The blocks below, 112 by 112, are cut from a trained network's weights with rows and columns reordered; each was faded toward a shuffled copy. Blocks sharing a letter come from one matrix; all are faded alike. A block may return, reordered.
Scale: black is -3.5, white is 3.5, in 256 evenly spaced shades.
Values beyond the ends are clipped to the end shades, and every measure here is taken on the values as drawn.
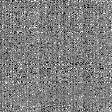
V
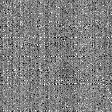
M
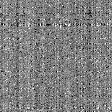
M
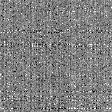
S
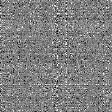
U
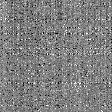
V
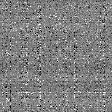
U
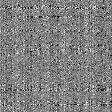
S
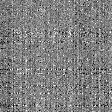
M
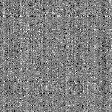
S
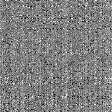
V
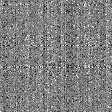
S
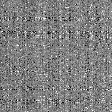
S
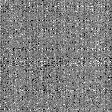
S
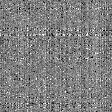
M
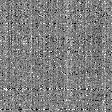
S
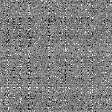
U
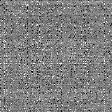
U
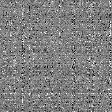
U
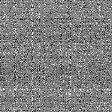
U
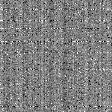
S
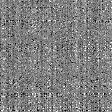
S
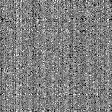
M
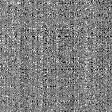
M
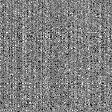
M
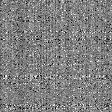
V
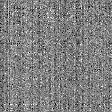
M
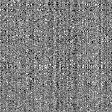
M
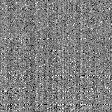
S
